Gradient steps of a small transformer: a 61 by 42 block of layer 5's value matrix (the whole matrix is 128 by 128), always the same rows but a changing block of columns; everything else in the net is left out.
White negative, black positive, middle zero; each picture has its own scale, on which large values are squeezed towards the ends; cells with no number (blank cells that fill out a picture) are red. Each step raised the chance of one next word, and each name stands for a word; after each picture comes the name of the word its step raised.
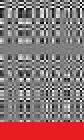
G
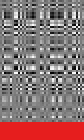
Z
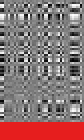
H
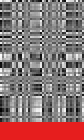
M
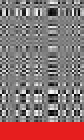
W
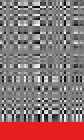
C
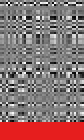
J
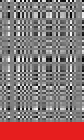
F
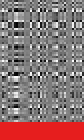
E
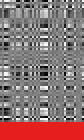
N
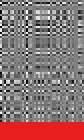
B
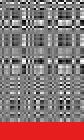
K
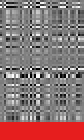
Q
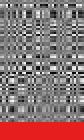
Z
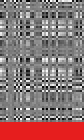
F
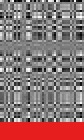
F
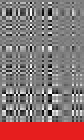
W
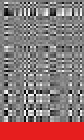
W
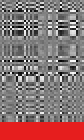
E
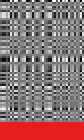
F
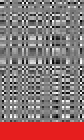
K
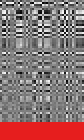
B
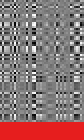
C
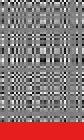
K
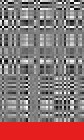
K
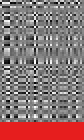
K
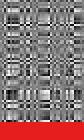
G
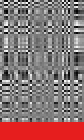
B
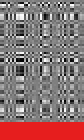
H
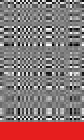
N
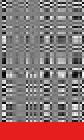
J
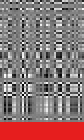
M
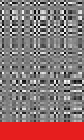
B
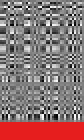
C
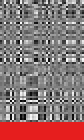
G
